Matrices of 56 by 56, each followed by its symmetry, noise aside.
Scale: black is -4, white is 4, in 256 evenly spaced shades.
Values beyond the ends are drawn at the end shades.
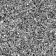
no symmetry.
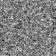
no symmetry.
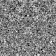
mirrored left to right.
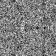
mirrored top to bottom.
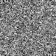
same after a half turn.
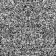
mirrored left to right.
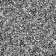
same after a half turn.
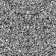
mirrored left to right.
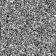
no symmetry.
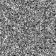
mirrored top to bottom.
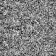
mirrored top to bottom.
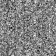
mirrored top to bottom.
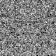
mirrored left to right.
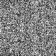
mirrored top to bottom.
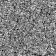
no symmetry.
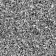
no symmetry.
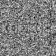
mirrored top to bottom.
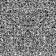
mirrored left to right.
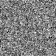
same after a half turn.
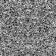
mirrored left to right.
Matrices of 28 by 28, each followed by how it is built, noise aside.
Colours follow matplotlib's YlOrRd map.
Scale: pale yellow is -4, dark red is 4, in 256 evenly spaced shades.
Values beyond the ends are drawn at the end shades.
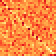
diagonal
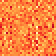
low rank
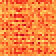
blocks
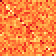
diagonal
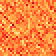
Toeplitz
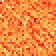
Toeplitz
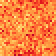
smooth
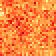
smooth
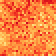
smooth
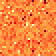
sparse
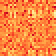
low rank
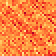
Toeplitz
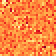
block diagonal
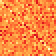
diagonal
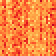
blocks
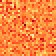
block diagonal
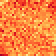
smooth
